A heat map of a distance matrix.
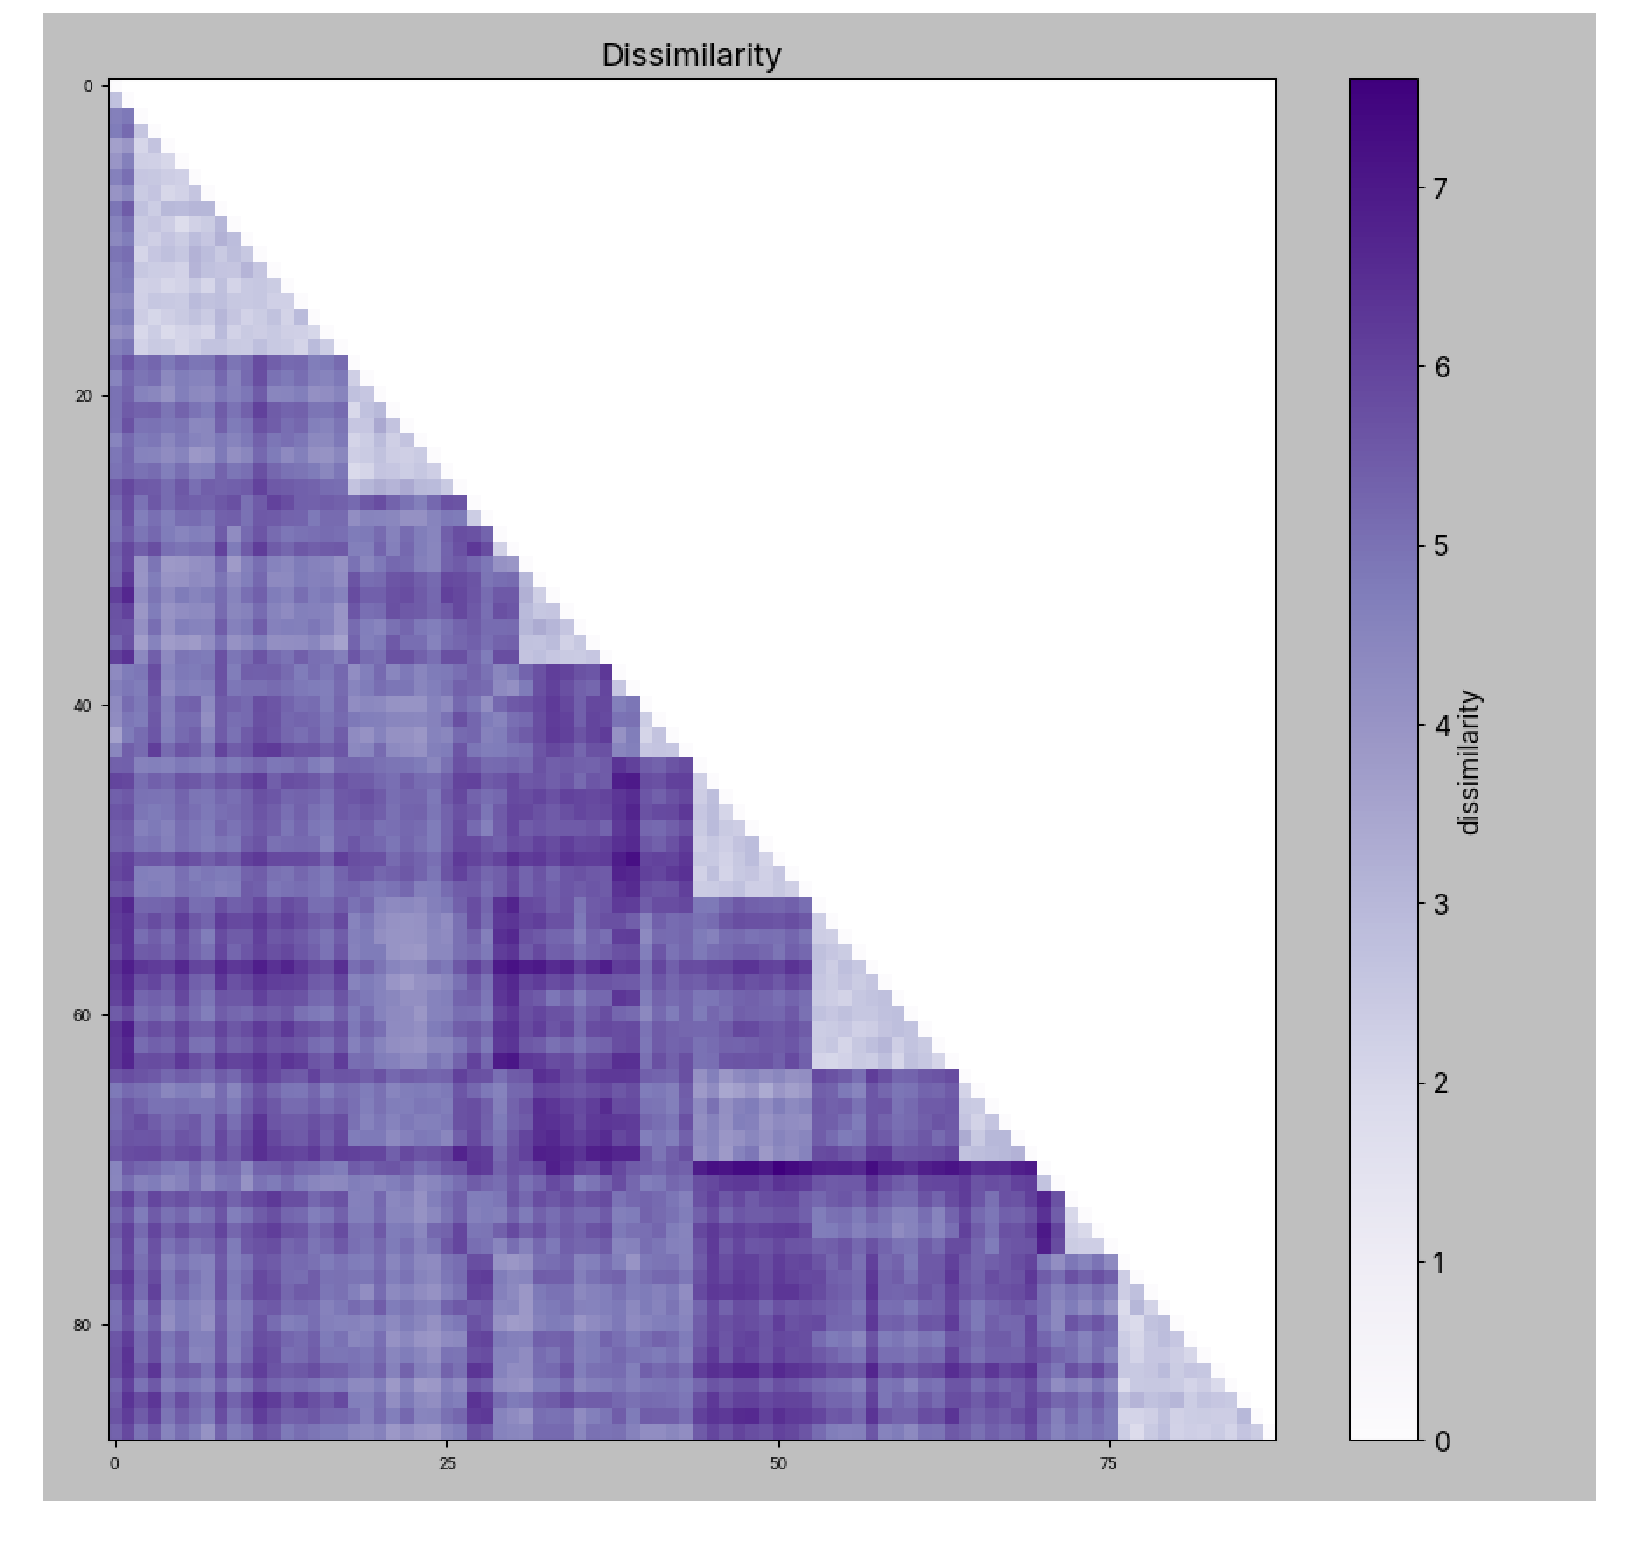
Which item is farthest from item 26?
69
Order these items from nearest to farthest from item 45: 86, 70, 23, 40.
23, 40, 86, 70
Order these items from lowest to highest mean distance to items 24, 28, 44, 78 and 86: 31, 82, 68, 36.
82, 31, 36, 68
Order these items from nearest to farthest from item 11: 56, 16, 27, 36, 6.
16, 6, 36, 27, 56
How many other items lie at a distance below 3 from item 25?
8
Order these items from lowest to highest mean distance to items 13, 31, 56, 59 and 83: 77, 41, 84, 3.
84, 77, 3, 41
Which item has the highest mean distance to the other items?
70
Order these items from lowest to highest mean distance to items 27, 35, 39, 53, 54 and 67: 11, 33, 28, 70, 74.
28, 74, 33, 11, 70
